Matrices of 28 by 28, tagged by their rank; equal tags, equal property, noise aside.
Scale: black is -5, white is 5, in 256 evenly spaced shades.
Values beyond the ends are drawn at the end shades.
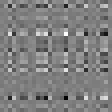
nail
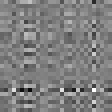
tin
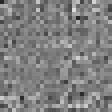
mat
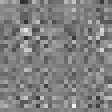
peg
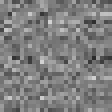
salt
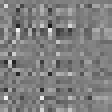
peg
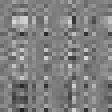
tin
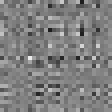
peg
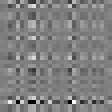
nail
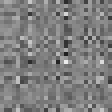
peg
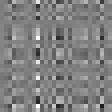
nail
